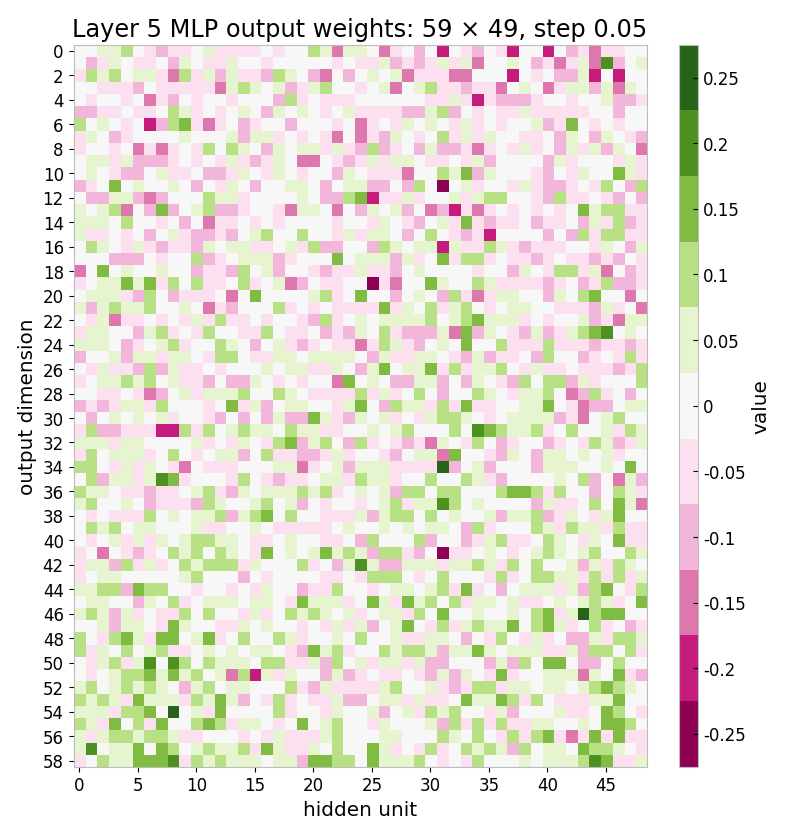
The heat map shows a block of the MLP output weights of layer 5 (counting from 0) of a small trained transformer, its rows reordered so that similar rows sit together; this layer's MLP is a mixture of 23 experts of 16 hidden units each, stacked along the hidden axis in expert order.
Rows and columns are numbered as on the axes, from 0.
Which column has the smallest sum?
19
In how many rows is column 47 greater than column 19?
22
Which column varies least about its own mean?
38
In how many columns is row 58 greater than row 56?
28
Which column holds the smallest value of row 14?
11
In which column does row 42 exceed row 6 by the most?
24
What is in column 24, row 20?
0.15
